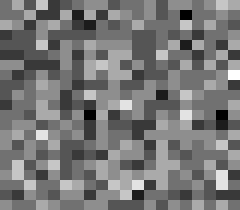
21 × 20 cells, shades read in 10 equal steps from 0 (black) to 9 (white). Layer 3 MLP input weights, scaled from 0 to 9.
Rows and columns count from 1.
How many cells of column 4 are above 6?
3
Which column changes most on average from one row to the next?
20
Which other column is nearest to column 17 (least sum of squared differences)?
15
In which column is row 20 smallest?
12
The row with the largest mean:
19
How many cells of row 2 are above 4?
7
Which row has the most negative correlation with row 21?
16
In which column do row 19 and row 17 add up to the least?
13
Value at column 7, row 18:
4
